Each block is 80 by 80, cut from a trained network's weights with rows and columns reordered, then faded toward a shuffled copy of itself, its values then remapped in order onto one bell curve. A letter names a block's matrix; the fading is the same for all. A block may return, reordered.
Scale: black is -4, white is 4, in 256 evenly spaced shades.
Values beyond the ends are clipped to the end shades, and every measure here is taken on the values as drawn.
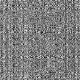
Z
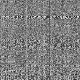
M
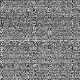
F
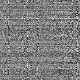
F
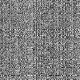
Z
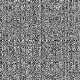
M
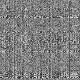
Z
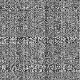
Z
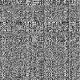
M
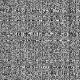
M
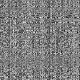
Z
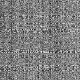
Z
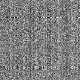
M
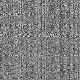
Z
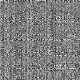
Z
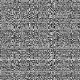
F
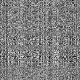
Z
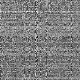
F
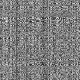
Z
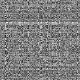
F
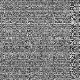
F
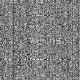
M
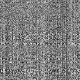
Z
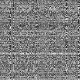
F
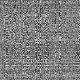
F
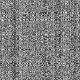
Z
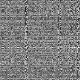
F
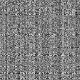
Z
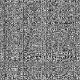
M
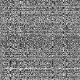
F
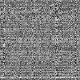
F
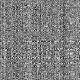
Z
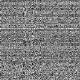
F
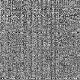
M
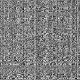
Z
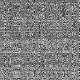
F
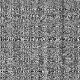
Z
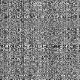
Z
